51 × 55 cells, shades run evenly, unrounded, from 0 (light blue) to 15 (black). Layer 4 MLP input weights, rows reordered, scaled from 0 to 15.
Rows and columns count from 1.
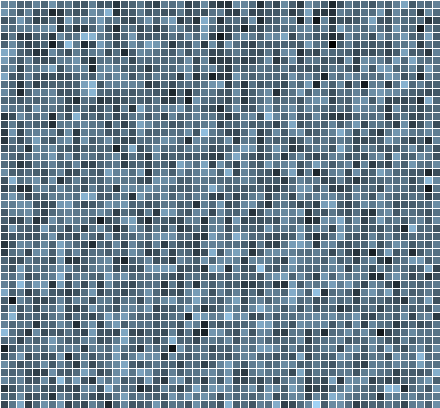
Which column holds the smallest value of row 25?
11
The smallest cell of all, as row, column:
51, 40
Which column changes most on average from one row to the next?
54
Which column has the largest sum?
4
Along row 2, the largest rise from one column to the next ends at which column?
15
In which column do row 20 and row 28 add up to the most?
19
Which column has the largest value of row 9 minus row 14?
45
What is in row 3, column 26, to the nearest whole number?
3
